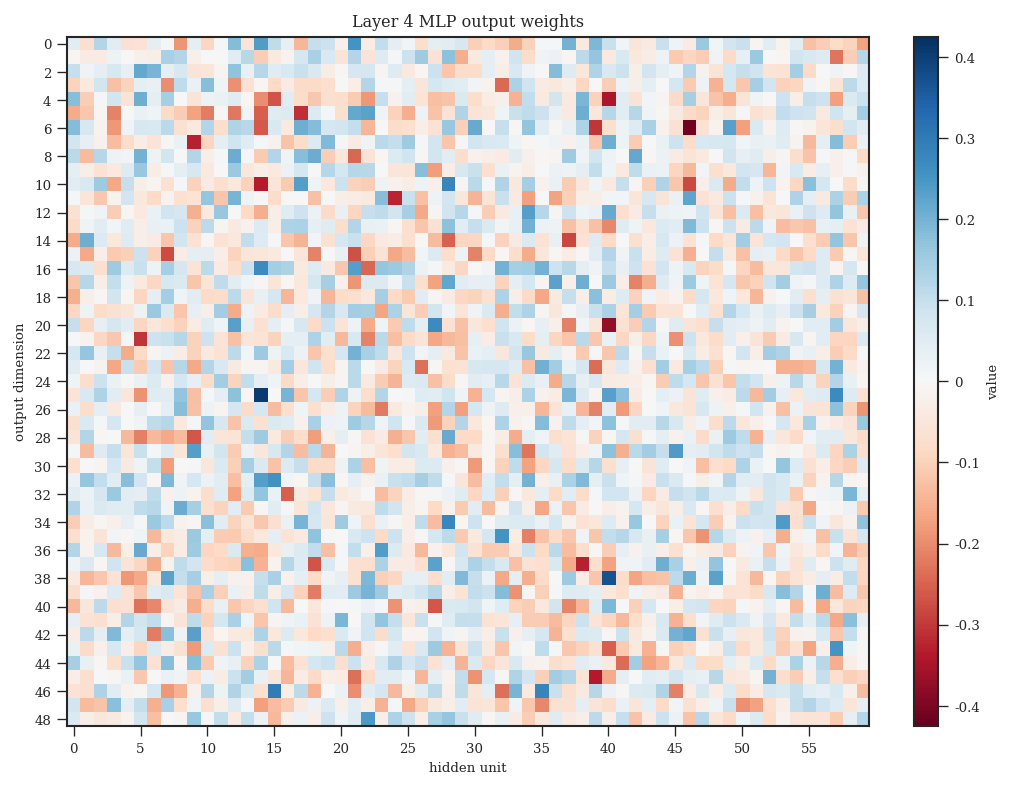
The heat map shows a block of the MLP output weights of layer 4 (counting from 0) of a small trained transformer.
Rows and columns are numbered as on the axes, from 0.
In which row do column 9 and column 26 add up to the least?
23
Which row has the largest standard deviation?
6
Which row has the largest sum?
31
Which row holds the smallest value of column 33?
39
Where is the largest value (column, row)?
14, 25
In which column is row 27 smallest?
27
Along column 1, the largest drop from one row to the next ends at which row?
15
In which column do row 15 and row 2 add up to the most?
5
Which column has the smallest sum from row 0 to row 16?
9
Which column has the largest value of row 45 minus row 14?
37
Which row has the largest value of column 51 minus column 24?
11
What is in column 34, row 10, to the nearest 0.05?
0.15
